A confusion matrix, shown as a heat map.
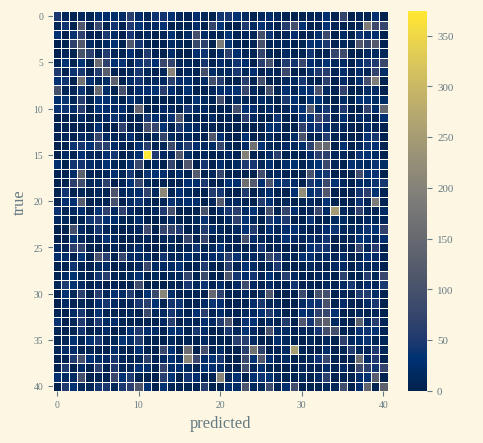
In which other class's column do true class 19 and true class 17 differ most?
30
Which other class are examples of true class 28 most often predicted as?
21
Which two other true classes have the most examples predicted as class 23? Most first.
15, 18
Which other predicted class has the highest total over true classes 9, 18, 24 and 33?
23
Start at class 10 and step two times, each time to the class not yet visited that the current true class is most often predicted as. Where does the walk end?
38
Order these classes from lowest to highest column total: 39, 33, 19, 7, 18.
19, 7, 18, 39, 33
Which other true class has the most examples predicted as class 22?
10
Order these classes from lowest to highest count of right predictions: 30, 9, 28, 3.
9, 28, 30, 3
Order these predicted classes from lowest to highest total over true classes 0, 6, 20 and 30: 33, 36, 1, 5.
36, 1, 5, 33
